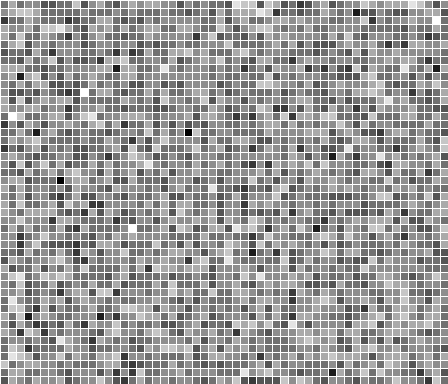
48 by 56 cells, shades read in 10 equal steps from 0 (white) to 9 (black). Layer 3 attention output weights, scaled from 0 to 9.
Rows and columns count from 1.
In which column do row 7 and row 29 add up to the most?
40
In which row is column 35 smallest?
25
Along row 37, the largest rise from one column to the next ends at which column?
15
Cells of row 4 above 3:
37
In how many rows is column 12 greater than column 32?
19
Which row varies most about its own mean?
29
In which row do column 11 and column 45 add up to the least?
12
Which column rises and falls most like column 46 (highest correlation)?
31
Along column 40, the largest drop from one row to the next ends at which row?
30
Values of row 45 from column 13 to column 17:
3 3 2 7 4
